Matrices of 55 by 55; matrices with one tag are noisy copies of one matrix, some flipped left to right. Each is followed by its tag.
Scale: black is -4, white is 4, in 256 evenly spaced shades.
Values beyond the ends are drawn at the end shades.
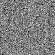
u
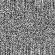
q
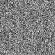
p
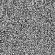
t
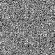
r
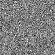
r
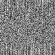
q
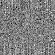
q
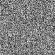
r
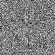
r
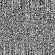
q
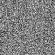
t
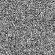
r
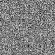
r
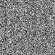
u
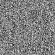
p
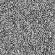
p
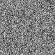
p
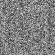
u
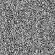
p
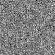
r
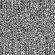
q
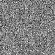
r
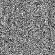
u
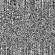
q
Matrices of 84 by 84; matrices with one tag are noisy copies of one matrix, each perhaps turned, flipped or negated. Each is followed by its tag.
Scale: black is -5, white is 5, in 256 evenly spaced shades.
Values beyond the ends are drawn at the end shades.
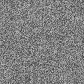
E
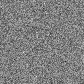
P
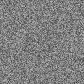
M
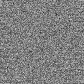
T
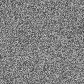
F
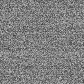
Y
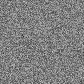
F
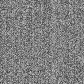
Y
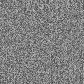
T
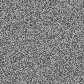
P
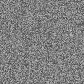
M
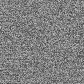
T
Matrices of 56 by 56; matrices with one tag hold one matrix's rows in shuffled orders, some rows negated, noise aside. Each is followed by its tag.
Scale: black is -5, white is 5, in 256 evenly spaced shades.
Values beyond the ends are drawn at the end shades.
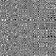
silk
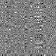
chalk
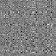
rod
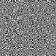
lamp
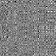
silk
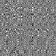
lamp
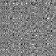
rod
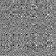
rod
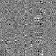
chalk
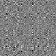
lamp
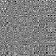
silk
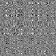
lamp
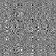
lamp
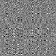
lamp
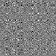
lamp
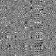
chalk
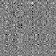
lamp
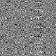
chalk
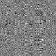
chalk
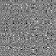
rod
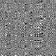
chalk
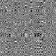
chalk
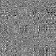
silk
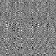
lamp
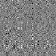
lamp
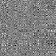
silk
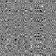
chalk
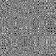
silk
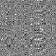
chalk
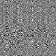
lamp
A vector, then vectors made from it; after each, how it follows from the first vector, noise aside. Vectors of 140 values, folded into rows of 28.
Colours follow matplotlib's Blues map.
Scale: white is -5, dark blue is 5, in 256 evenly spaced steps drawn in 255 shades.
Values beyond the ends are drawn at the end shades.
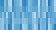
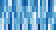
scaled up.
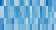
wrapped around.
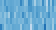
reversed, negated, partly zeroed.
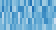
wrapped around.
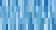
reversed.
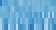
reversed, partly zeroed.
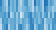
reversed.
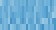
wrapped around, negated, shrunk.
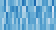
wrapped around.
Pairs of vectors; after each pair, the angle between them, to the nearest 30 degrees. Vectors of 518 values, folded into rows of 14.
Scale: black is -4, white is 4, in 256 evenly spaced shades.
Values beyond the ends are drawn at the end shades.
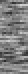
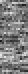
150 degrees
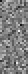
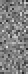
120 degrees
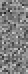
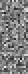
60 degrees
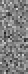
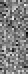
120 degrees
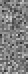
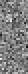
30 degrees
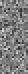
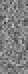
90 degrees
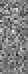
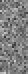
60 degrees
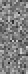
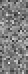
150 degrees
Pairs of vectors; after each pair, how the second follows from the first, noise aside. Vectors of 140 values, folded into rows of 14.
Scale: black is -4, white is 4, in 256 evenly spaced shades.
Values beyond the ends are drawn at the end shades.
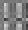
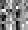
wrapped around, negated, scaled up.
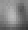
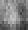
copied.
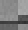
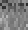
wrapped around, partly zeroed.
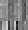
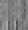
shrunk.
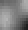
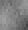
shrunk.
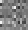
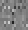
reversed, negated, partly zeroed.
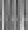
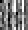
wrapped around, scaled up.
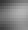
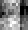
wrapped around, scaled up.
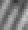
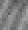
shrunk.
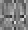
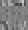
wrapped around, partly zeroed.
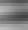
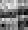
wrapped around, negated, scaled up.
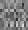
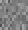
wrapped around, shrunk.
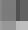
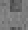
wrapped around, partly zeroed.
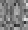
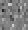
reversed, negated, partly zeroed.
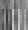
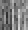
copied.
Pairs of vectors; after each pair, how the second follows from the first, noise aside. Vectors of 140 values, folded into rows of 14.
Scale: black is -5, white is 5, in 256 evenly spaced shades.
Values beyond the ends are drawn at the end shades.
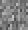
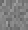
wrapped around, shrunk.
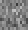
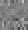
wrapped around, partly zeroed.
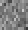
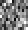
negated, scaled up.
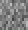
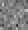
wrapped around, partly zeroed.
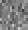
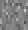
wrapped around, partly zeroed.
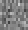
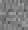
shrunk.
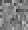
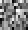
negated, scaled up.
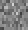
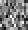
reversed, scaled up.
